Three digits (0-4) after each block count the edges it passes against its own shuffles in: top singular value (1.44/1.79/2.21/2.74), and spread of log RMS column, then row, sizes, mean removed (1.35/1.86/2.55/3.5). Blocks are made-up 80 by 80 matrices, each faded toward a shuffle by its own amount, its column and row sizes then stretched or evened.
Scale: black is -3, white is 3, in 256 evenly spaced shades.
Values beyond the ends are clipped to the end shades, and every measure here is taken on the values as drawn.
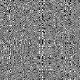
3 3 2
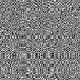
4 1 2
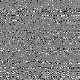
3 0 3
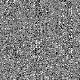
1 2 0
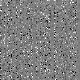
0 3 1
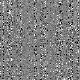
0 4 1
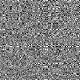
3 1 3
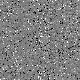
0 1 0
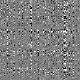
2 4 3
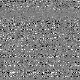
0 1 4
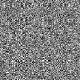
3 2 2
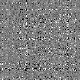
0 3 3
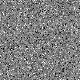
0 0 1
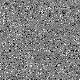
0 0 2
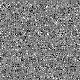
1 0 2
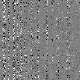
1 4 2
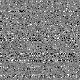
2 0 3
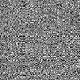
3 0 2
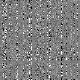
0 4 2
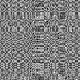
4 0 2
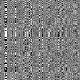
4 4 0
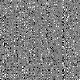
2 3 0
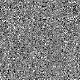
0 2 2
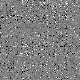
0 2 2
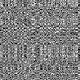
4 1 2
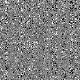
2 3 2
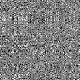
3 1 1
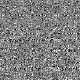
2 1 3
